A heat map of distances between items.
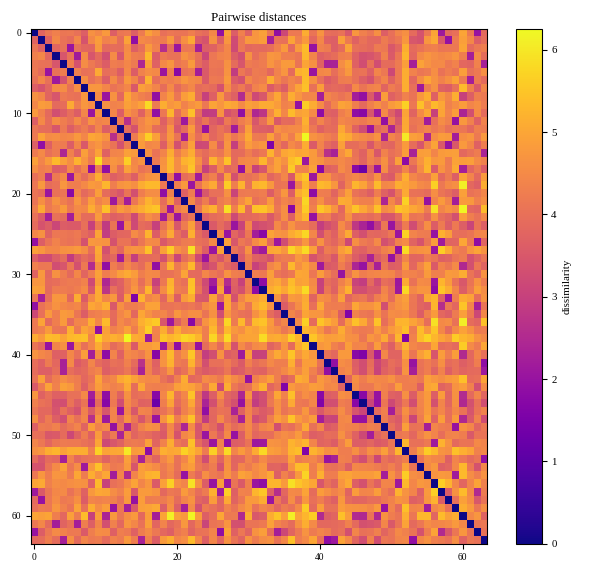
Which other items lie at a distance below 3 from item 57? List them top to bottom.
0, 26, 34, 62
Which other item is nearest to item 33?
14
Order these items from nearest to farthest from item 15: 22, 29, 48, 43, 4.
4, 48, 29, 43, 22
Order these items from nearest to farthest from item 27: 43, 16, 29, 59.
29, 59, 43, 16
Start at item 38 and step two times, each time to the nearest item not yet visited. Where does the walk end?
16
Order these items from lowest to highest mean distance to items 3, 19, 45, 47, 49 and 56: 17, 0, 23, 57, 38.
17, 23, 0, 57, 38
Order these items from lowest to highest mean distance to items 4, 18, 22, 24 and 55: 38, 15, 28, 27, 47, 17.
28, 47, 15, 17, 27, 38
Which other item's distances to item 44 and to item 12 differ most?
35
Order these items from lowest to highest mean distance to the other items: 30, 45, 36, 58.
45, 58, 30, 36
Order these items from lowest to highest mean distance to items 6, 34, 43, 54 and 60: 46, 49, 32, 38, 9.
46, 49, 32, 9, 38
